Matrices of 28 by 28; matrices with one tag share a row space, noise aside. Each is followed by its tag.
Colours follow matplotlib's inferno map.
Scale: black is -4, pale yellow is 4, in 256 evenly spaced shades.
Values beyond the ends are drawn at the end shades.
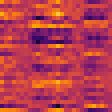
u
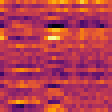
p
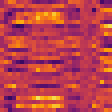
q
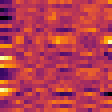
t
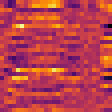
q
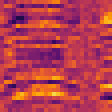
q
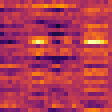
u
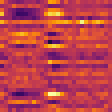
p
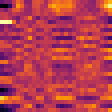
t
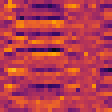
q
